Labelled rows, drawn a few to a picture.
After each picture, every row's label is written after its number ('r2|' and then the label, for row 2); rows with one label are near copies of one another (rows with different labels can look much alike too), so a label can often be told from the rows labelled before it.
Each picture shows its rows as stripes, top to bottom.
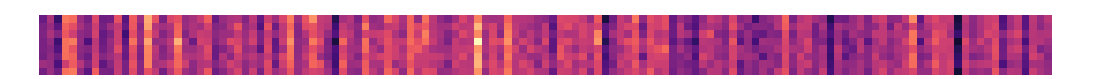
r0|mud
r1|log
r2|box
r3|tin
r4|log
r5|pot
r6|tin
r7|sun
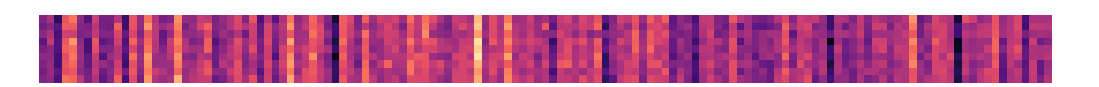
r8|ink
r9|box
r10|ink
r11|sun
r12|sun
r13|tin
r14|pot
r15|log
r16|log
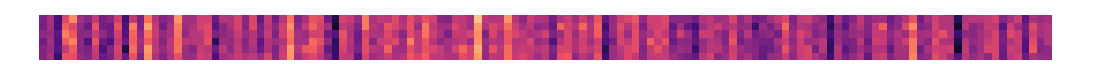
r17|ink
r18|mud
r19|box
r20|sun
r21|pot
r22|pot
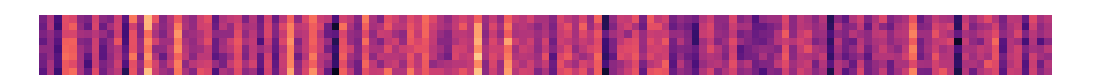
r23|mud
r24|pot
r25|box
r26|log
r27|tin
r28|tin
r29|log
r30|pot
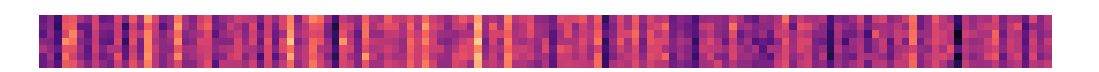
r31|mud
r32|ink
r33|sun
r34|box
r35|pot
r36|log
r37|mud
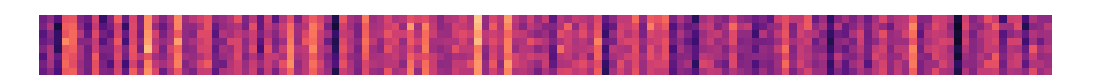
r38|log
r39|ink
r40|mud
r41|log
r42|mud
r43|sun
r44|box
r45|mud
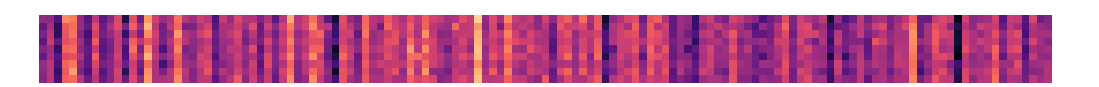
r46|pot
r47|mud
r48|ink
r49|sun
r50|ink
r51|pot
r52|ink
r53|ink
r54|tin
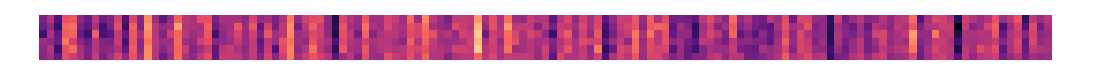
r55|ink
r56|log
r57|sun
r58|box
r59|tin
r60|mud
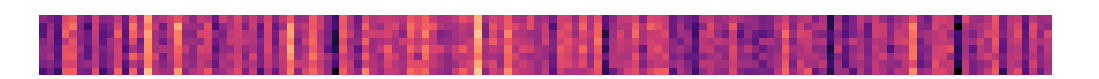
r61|pot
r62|sun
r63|box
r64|tin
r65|pot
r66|mud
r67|pot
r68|log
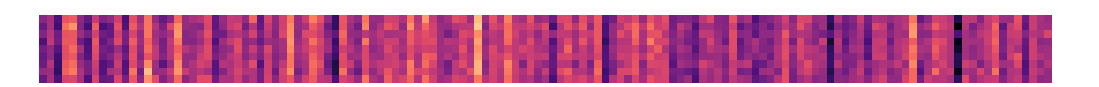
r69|ink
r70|sun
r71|box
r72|sun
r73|sun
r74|sun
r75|ink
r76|tin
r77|mud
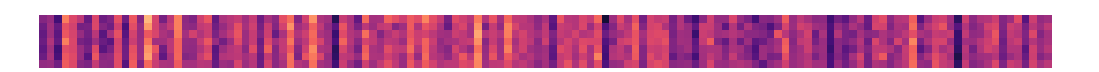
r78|mud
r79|box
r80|log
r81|box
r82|mud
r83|mud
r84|pot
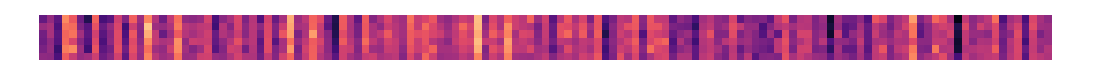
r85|sun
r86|pot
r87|pot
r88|log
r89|sun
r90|box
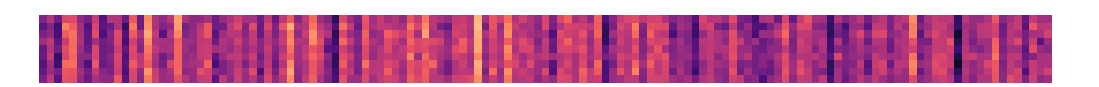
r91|tin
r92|box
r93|mud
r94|pot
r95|pot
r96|ink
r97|sun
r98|box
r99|pot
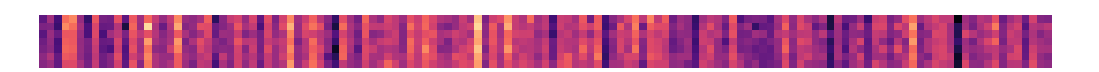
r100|sun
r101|box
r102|sun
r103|box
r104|box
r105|pot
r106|pot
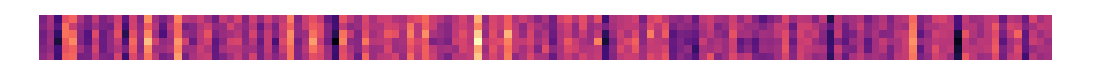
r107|pot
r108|ink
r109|ink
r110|tin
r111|tin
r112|ink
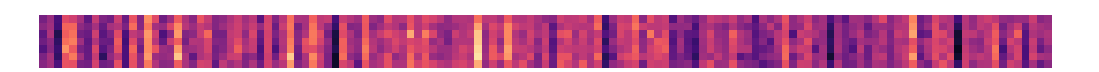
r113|mud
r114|tin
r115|ink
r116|log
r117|log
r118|tin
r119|pot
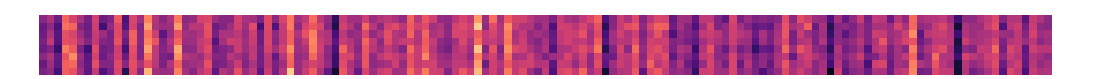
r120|box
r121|log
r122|mud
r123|mud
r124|box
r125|ink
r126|sun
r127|pot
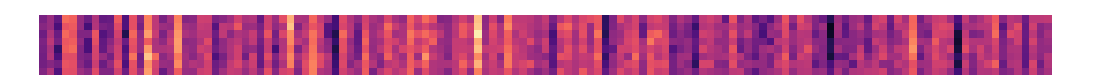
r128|box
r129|pot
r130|pot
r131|sun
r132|tin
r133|mud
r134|log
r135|mud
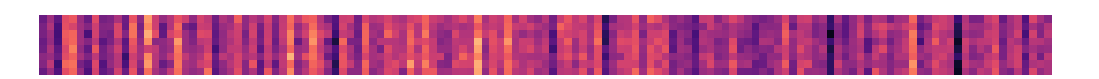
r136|pot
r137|mud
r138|mud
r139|tin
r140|sun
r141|pot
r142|ink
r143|sun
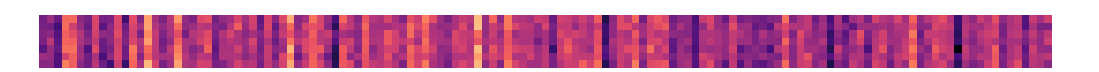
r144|box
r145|log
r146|mud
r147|mud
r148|sun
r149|tin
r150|box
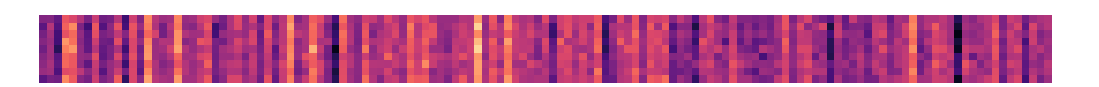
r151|box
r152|sun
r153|sun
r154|box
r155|tin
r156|pot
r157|ink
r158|tin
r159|log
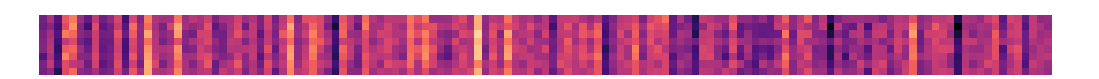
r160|log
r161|sun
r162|box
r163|ink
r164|box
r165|box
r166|mud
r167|tin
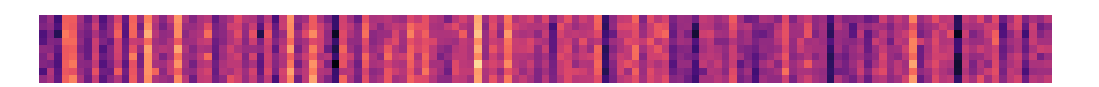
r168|tin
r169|log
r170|log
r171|sun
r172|tin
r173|mud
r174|tin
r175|mud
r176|tin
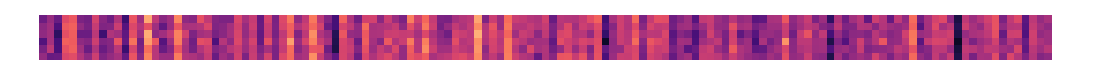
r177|box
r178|ink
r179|tin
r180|mud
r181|ink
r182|pot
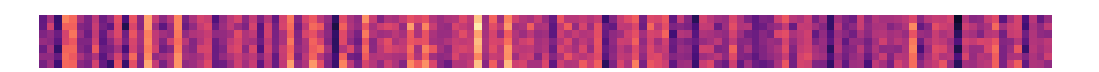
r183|log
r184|ink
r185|log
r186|tin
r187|ink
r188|tin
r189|box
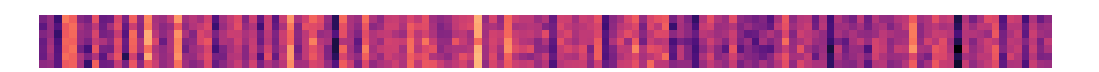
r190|log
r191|log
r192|tin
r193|mud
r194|sun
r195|log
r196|sun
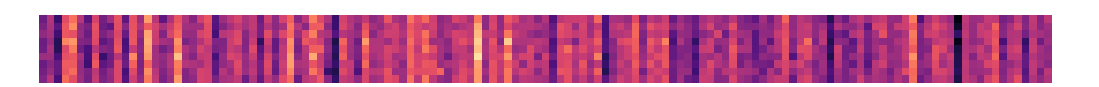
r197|mud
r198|sun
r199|mud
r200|log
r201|ink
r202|tin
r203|sun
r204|pot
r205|ink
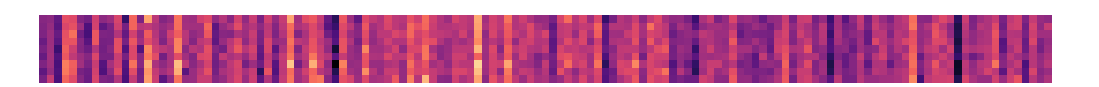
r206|pot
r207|sun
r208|sun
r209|sun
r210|log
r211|mud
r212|tin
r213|log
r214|ink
